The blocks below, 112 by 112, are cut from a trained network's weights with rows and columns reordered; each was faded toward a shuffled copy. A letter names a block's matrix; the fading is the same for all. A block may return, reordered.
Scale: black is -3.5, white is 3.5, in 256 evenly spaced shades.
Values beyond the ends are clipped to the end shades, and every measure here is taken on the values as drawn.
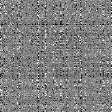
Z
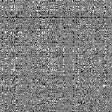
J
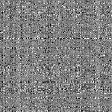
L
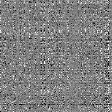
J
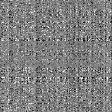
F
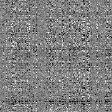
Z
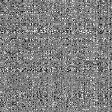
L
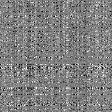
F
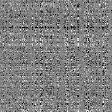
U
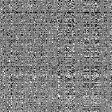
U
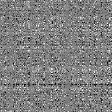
J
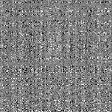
L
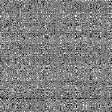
J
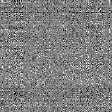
J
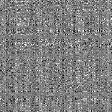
L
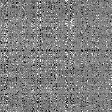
Z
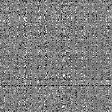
Z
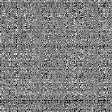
U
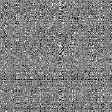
Z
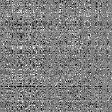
U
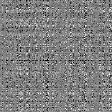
U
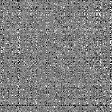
J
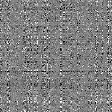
J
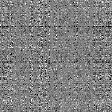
Z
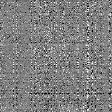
J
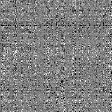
J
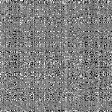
F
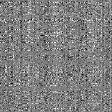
L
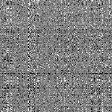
J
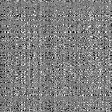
F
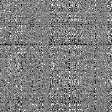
J
